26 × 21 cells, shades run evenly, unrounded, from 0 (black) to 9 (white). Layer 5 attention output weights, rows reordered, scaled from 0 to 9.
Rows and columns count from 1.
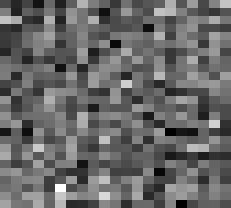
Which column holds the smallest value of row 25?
14
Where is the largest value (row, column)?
24, 6
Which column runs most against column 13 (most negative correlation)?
5
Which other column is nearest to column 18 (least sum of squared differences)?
17
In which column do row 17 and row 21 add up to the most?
4
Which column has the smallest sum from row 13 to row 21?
21
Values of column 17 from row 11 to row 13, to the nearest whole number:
5 2 6
